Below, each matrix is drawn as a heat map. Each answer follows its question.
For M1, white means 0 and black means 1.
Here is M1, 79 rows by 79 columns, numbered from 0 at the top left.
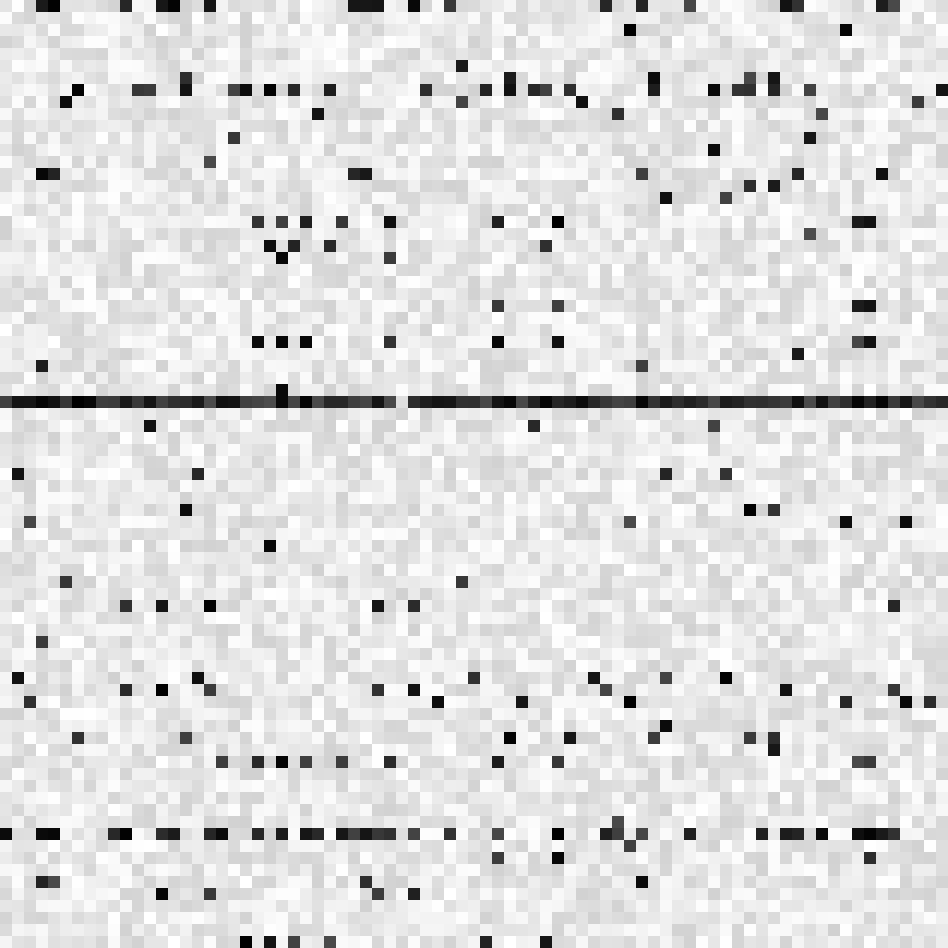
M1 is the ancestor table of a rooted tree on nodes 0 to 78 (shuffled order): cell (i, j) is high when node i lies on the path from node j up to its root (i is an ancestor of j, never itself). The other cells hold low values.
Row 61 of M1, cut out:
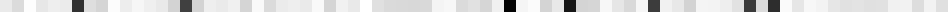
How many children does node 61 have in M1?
2
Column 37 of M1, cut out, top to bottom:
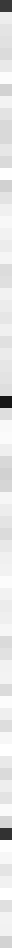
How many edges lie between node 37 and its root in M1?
3
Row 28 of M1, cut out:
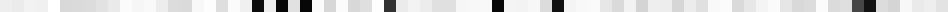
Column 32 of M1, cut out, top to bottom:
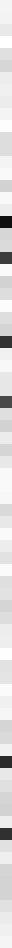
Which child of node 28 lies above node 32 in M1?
21
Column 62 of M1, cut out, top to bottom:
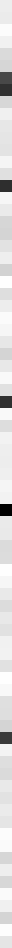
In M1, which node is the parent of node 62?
15
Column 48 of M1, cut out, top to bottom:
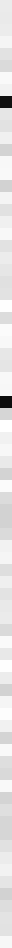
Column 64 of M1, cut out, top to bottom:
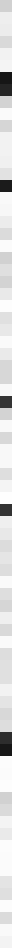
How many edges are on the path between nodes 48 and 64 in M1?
9
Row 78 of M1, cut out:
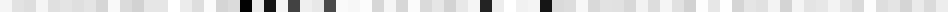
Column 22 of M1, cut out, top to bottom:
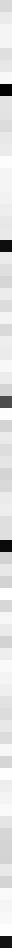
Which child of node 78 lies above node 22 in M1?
20
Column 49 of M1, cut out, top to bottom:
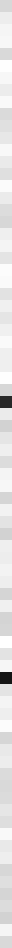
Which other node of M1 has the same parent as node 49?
39
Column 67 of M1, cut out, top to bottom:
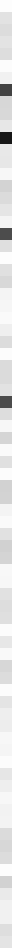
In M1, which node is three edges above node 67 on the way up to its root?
7
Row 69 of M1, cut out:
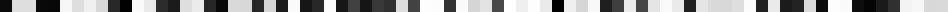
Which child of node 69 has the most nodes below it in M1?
0
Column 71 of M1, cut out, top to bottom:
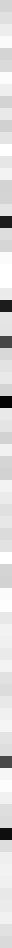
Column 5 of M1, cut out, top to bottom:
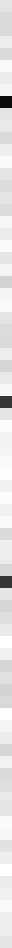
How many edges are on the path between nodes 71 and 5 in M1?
9
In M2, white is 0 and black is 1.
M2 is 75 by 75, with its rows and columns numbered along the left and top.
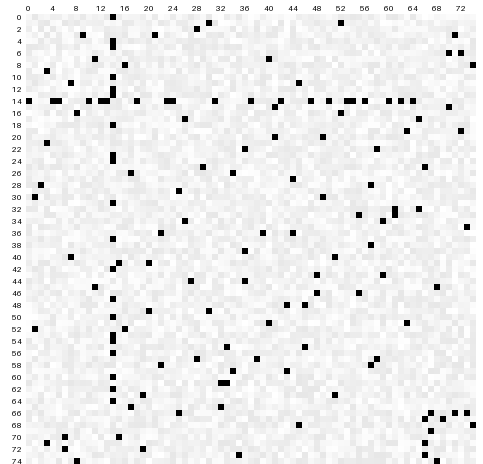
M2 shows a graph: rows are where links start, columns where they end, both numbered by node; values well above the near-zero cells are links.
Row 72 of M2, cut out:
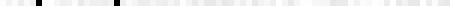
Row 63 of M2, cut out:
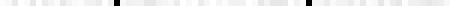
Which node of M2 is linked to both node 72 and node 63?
node 19
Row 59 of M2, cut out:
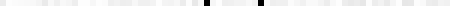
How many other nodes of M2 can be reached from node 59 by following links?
11
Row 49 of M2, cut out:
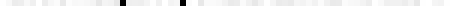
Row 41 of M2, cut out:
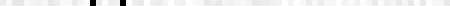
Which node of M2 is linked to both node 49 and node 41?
node 20
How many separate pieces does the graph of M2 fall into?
5
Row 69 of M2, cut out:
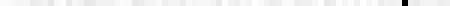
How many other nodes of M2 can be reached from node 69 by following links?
10
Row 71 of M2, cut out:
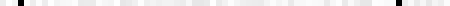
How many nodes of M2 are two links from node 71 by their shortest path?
5
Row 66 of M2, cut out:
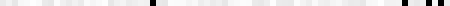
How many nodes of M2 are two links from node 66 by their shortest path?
4
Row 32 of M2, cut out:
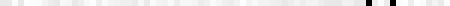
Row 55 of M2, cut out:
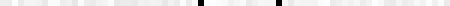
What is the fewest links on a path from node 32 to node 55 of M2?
3
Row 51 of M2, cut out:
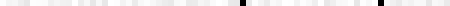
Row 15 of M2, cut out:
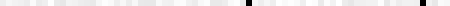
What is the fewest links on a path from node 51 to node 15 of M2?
6
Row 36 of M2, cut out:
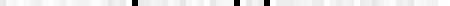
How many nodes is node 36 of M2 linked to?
3
